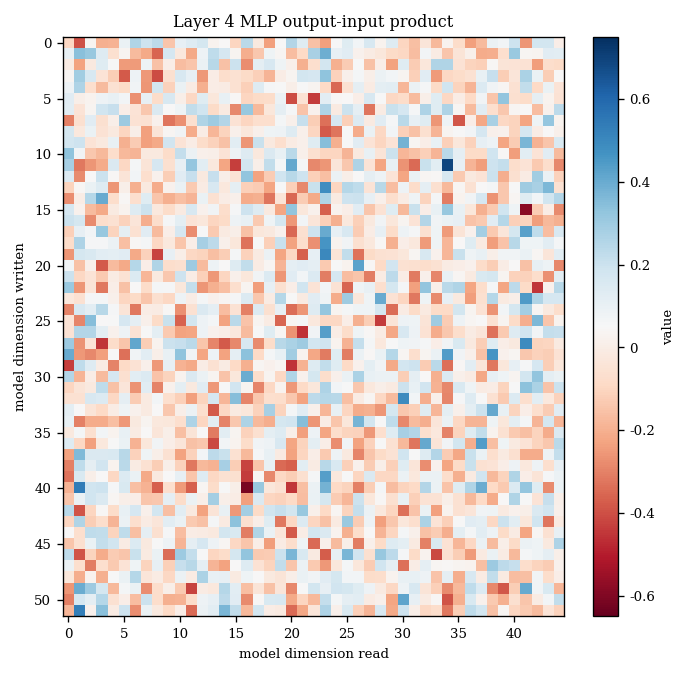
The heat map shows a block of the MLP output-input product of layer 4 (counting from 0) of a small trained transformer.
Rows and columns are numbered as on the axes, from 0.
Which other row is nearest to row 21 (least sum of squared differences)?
33
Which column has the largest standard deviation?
23
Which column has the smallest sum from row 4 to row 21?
7
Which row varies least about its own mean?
48
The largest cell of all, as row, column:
11, 34
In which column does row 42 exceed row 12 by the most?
18
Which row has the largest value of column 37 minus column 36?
36
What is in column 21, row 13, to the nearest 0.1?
-0.3
